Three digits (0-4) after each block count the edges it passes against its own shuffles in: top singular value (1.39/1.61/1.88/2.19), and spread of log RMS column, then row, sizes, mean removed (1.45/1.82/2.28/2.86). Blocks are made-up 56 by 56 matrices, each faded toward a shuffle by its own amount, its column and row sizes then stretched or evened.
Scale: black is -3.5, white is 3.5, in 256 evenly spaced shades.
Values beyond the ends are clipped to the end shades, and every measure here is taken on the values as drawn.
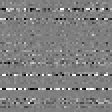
4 0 4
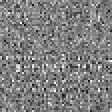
3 1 2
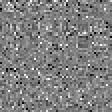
3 1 1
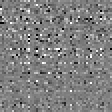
1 2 4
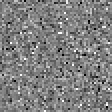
0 0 1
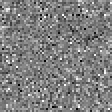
2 0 0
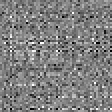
4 2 3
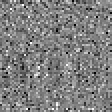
2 0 1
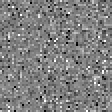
2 2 0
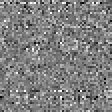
1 0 3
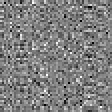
4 2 0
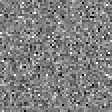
0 0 2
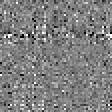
3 2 3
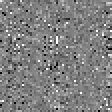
1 2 0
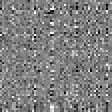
4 3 2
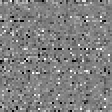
0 1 3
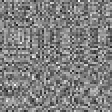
4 0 1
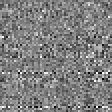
4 1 3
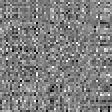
4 2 2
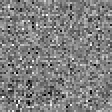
1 2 1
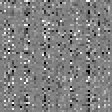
3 4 1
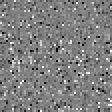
1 0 1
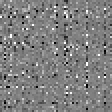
2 4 2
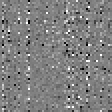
2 4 2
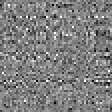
4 1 2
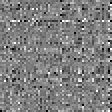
4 3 2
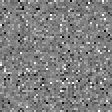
0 1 1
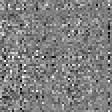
1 3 3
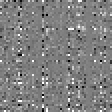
1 4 3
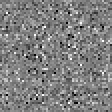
3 1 2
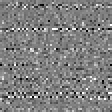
4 0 4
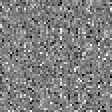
3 2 0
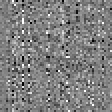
2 4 0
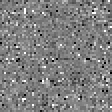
0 1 2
